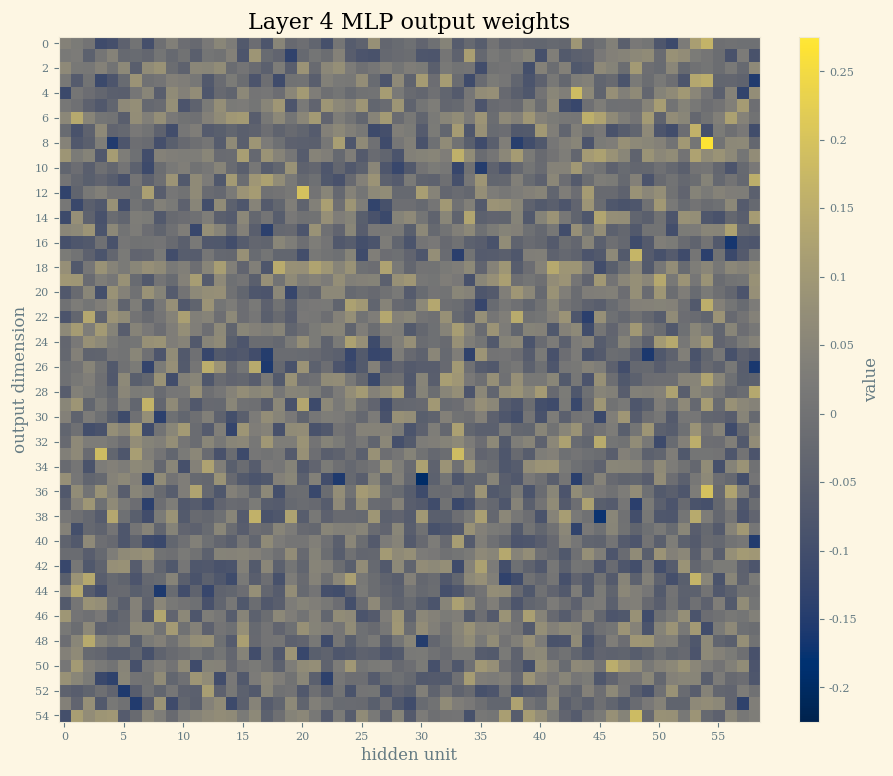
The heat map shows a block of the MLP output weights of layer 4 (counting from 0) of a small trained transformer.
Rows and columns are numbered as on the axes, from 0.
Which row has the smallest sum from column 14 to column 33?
25
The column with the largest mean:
54
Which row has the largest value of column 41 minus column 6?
53
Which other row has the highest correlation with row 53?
27
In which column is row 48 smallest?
30
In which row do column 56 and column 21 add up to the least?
31
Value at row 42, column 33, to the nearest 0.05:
-0.1
